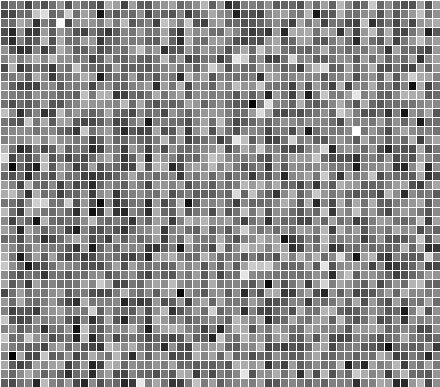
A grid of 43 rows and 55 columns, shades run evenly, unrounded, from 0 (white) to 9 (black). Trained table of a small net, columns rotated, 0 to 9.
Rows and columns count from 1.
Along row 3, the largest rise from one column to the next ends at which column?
9
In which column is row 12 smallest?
34
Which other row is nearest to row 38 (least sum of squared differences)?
28
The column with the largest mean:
19
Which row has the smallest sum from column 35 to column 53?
11
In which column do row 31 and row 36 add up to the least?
31
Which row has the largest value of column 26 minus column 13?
32
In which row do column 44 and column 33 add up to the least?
13
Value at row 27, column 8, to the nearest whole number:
5
